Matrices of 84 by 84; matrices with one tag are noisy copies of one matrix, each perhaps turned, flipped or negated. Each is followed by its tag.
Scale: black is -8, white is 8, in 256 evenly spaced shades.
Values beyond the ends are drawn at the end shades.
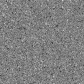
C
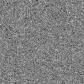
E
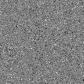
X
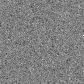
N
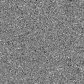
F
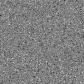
E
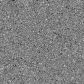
F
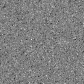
N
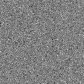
N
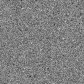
C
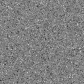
X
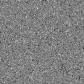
N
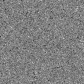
X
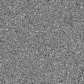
N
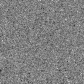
F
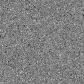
E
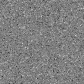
C
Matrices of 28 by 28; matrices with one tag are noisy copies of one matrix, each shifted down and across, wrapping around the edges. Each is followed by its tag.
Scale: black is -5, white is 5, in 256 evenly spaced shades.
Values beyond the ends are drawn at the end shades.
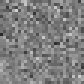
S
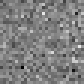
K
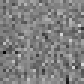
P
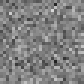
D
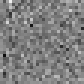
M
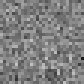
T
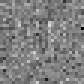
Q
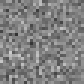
M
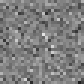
K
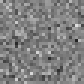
K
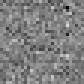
D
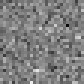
S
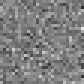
D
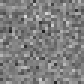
T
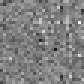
M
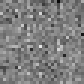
P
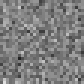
Q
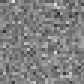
K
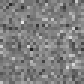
K
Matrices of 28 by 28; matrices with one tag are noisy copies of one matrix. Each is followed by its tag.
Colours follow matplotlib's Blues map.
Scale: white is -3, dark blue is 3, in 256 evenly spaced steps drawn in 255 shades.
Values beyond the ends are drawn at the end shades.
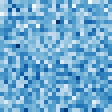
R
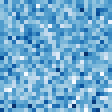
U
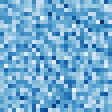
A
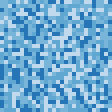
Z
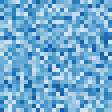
Z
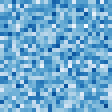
U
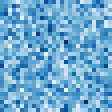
Z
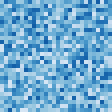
U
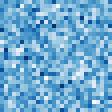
Z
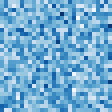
A
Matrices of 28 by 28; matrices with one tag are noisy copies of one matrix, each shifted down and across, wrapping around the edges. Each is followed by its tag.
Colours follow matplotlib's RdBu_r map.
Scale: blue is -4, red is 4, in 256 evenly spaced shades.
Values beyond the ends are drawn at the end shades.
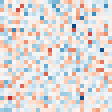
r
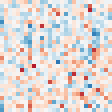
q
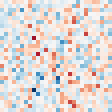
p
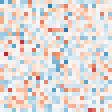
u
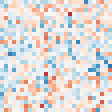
q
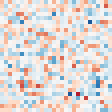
u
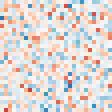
r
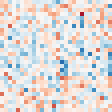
q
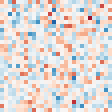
p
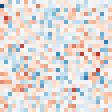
p
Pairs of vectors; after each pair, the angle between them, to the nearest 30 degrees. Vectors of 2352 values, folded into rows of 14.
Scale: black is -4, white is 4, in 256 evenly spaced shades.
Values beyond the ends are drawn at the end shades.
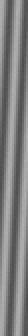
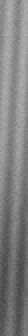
120 degrees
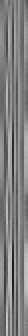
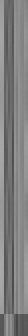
60 degrees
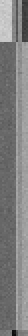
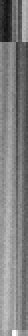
150 degrees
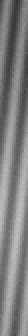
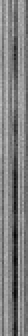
90 degrees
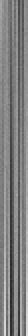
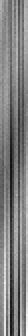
30 degrees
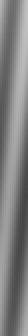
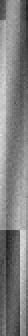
120 degrees
